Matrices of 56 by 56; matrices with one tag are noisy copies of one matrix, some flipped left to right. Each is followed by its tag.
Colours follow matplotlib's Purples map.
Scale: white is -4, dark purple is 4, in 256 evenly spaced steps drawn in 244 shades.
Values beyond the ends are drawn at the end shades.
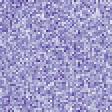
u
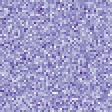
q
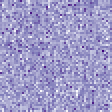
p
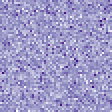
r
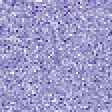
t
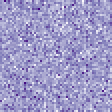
p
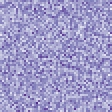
q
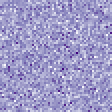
q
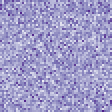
r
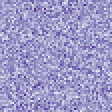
q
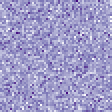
q
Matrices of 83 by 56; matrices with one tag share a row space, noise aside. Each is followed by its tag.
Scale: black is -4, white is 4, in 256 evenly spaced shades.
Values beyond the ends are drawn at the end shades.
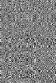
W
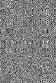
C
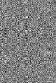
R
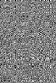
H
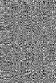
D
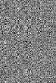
R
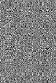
C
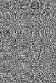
H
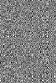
C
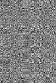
H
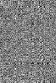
H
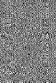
C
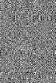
W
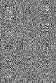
C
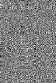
W
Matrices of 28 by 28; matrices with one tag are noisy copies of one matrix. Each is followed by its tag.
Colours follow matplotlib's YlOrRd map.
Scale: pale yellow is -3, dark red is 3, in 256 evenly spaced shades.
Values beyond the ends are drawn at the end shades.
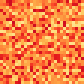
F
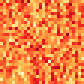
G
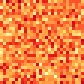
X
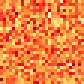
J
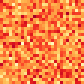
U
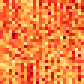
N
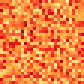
U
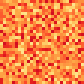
U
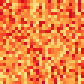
G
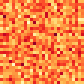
J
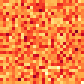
J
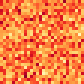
X
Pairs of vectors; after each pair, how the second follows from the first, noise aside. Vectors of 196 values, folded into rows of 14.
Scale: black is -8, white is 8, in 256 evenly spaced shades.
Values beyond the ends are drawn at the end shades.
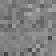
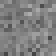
copied.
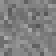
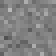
negated, partly zeroed.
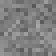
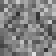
wrapped around, negated, scaled up.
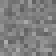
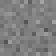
negated, partly zeroed.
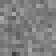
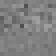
reversed, negated, partly zeroed.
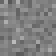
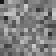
wrapped around, negated, scaled up.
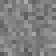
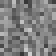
reversed, scaled up.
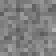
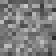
wrapped around, negated, scaled up.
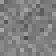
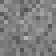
negated.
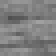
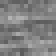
negated.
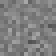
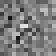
wrapped around, negated, scaled up.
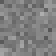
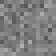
copied.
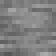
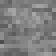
copied.
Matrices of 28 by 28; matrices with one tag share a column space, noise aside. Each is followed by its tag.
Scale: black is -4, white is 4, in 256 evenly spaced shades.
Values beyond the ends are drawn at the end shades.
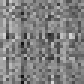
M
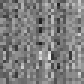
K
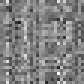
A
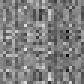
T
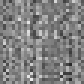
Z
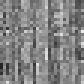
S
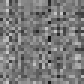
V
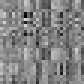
S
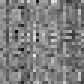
T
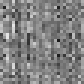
M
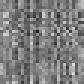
S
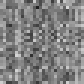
T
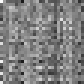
A
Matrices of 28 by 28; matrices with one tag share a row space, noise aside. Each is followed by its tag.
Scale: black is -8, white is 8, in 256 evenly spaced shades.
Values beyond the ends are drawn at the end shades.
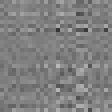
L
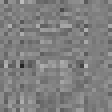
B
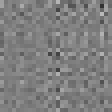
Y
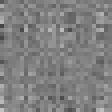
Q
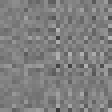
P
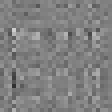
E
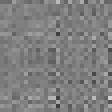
P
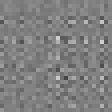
Y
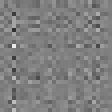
E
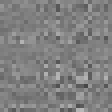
L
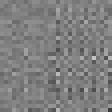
P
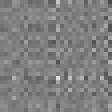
P
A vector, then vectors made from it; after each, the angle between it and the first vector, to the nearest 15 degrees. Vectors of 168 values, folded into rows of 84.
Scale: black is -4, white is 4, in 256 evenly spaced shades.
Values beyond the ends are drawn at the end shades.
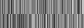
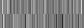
105 degrees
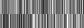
60 degrees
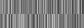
150 degrees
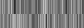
150 degrees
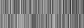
135 degrees
